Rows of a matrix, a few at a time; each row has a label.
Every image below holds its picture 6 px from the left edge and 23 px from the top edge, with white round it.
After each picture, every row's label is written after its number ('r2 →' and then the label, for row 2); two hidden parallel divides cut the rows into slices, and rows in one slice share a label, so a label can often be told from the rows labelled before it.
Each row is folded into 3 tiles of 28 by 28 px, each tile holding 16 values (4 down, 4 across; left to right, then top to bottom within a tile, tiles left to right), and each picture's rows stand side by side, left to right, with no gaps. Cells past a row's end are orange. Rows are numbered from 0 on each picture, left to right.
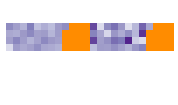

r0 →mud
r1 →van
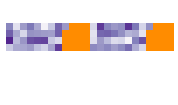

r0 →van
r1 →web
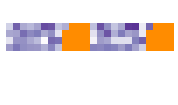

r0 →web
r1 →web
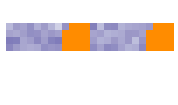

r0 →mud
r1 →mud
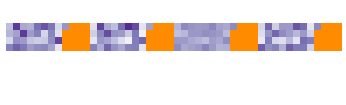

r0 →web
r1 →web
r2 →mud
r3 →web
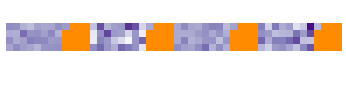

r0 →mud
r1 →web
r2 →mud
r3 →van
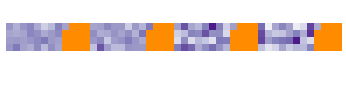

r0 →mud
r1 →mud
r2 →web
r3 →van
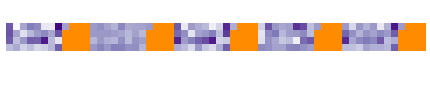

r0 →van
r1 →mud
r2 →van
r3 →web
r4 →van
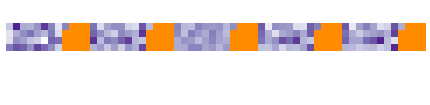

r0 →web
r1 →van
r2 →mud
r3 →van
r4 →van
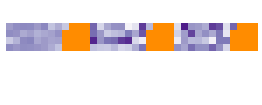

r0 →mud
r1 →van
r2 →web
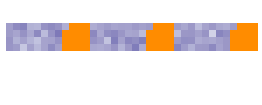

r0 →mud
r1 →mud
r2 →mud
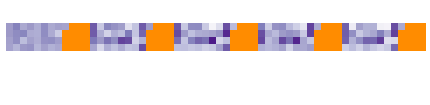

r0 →mud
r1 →van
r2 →van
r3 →van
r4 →van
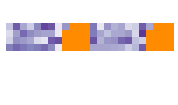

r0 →web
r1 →van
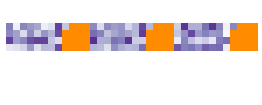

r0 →van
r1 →van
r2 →web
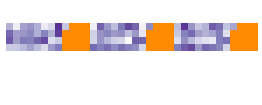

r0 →van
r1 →web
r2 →web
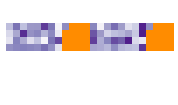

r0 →web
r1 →van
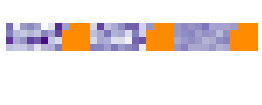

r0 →van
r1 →web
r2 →mud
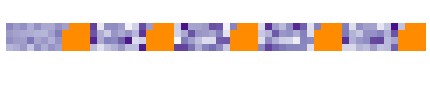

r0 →mud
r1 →van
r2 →web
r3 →web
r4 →van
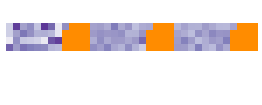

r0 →web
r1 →mud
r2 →mud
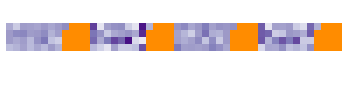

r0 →mud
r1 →van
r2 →mud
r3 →van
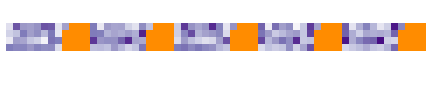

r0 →web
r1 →van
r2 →web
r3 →van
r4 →van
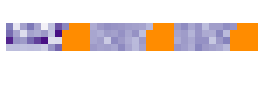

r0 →van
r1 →mud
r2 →mud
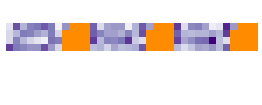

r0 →web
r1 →van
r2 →van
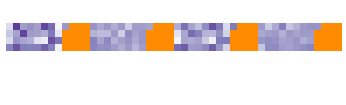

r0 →web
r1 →mud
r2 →web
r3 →mud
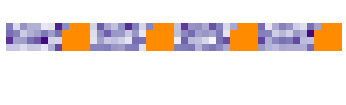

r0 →van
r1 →web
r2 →web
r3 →van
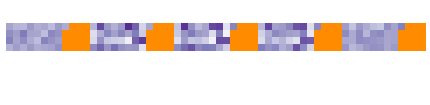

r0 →mud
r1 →web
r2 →web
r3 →web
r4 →mud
